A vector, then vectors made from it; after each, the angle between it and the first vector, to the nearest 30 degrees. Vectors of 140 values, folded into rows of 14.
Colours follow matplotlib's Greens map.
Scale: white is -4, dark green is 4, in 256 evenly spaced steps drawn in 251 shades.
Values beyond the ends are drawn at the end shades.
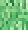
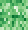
90 degrees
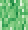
60 degrees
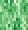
90 degrees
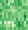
90 degrees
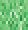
90 degrees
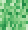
90 degrees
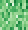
150 degrees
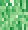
150 degrees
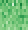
120 degrees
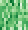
30 degrees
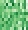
30 degrees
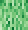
120 degrees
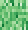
30 degrees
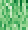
120 degrees
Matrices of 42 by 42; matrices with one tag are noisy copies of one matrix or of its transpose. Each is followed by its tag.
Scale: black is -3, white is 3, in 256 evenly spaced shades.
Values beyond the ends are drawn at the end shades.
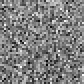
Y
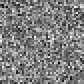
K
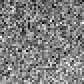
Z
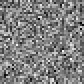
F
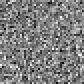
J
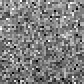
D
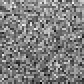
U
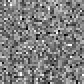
Y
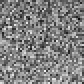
Z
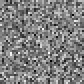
J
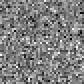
J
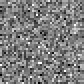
J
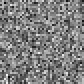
K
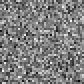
F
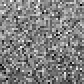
D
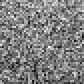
U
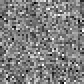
K
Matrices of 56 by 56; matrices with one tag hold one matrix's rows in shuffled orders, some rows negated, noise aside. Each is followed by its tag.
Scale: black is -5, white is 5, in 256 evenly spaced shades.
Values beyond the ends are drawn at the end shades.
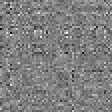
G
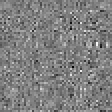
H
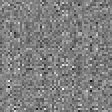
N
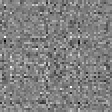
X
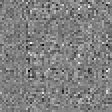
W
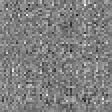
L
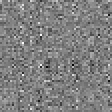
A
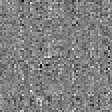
A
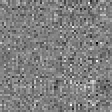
H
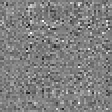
W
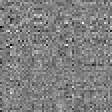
G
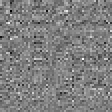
G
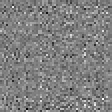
L
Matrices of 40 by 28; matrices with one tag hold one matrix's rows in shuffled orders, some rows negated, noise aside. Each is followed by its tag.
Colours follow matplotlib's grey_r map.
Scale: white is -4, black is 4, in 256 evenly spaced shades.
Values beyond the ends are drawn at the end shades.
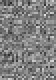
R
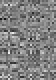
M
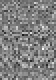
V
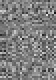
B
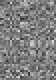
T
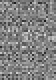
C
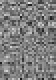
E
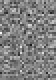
E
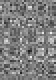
E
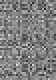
C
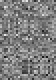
V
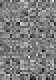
T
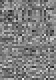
R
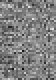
R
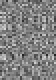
B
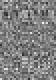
V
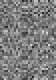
V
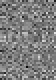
B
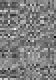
M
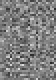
T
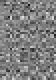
T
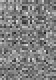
C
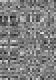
M
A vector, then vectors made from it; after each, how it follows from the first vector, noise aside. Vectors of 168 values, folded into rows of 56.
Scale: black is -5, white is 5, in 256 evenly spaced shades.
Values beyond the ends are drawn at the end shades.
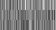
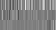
partly zeroed.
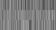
negated, shrunk.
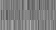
reversed, shrunk.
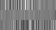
partly zeroed.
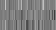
partly zeroed.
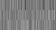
negated, shrunk.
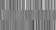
partly zeroed.
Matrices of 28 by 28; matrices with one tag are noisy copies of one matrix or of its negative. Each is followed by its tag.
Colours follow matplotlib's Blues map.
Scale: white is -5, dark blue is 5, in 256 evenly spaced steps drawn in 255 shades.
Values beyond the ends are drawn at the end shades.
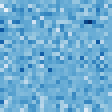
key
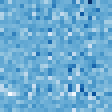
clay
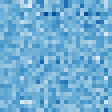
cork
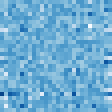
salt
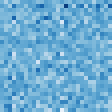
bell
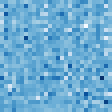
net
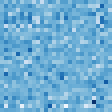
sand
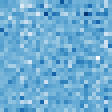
cork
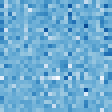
net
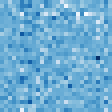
cork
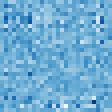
sand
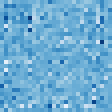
sand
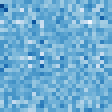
key
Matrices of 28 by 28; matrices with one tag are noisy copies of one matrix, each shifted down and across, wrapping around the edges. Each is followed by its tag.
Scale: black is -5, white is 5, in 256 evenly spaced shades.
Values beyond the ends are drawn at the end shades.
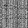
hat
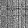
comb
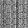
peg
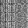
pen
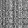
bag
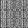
pen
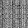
hat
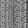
peg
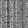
peg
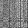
comb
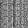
peg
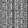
peg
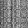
bag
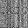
bag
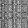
bag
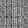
pen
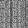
peg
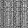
hat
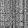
bag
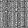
hat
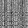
hat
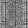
comb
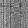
comb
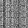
peg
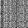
peg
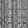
bag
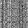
bag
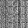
peg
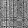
comb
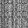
bag
